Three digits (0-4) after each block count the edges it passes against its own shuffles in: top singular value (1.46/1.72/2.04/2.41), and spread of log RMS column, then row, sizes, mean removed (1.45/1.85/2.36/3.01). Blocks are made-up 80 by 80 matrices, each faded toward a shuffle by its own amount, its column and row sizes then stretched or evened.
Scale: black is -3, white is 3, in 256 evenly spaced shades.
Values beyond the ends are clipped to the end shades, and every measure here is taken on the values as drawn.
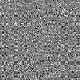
4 0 1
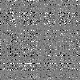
0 3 4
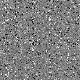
0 2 1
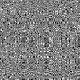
4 0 1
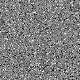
0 0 1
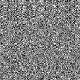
3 1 2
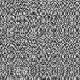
4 0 2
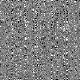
3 4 2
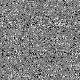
0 0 3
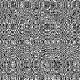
4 0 2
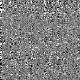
2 3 2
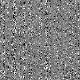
0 4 0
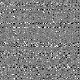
3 1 4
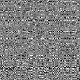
4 1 4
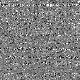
1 0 3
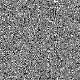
1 2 0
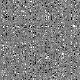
1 4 1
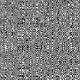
4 4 2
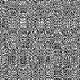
4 0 1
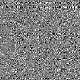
3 1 3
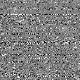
2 1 4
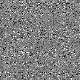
2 1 2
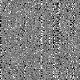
3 3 0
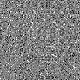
3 0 0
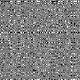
4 2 4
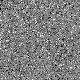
0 0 0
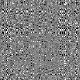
4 4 3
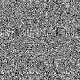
2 0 1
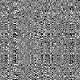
4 4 2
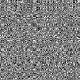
4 0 3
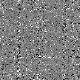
0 3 3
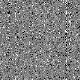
2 3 2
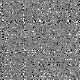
1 3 4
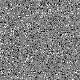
0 0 1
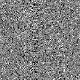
2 2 0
